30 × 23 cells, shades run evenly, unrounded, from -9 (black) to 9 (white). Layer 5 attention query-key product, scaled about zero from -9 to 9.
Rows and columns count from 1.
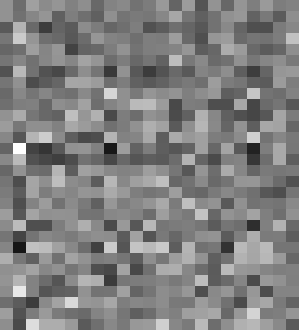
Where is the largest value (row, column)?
14, 2
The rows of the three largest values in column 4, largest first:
13, 23, 30
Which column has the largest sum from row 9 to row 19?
12
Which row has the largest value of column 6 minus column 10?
28
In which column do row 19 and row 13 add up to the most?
4
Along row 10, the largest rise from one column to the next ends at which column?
19
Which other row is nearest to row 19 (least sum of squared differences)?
1
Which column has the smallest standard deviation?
10
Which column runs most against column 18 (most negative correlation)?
11
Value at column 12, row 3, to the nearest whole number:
-3
